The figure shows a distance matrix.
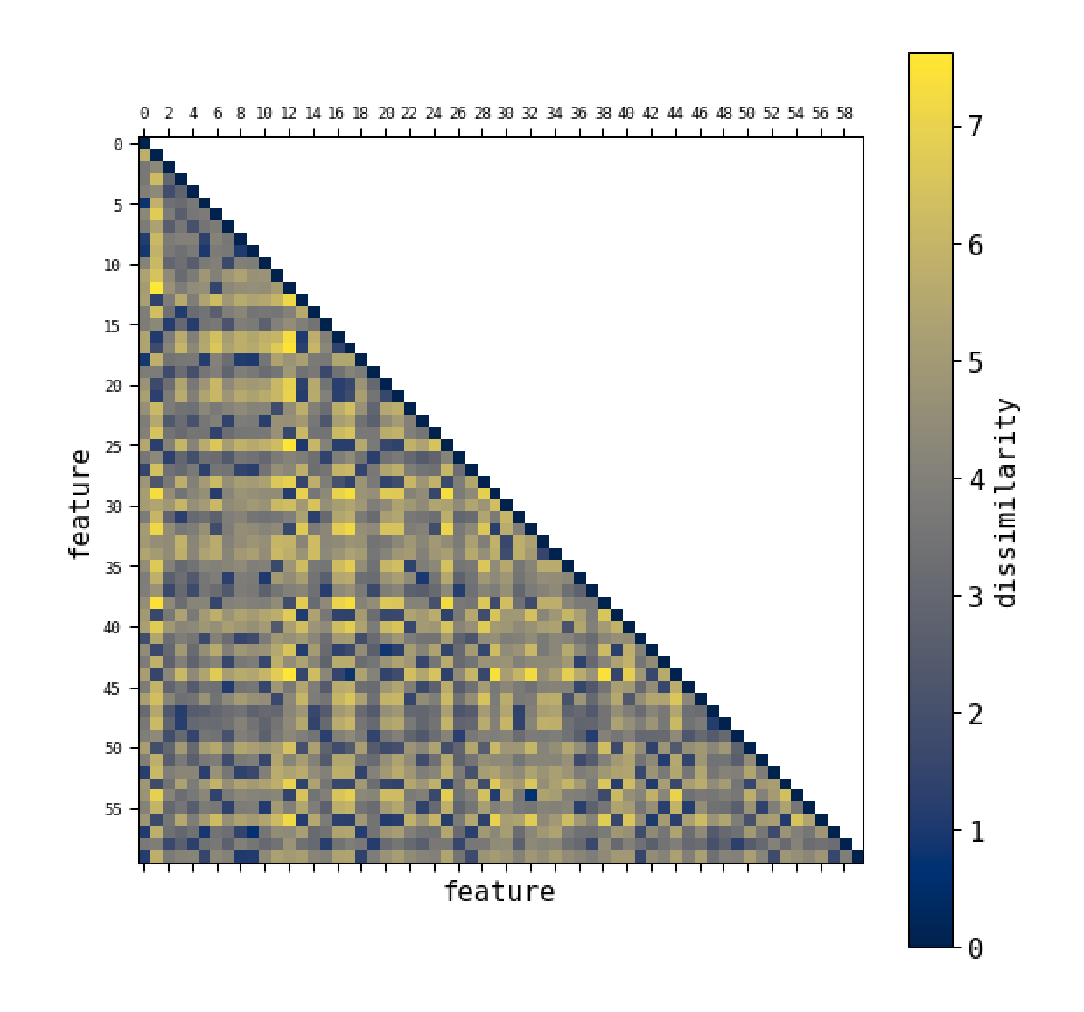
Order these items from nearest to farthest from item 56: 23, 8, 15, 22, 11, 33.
15, 33, 23, 8, 22, 11
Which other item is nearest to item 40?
22
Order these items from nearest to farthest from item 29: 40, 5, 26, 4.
26, 4, 5, 40
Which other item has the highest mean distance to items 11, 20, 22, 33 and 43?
12
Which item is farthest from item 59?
1
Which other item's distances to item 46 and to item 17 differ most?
44
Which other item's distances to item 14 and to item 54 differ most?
32
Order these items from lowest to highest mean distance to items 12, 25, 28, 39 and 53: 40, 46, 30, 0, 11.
0, 30, 46, 11, 40
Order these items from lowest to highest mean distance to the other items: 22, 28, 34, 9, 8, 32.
9, 8, 22, 28, 32, 34
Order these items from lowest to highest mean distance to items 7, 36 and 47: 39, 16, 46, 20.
46, 20, 39, 16
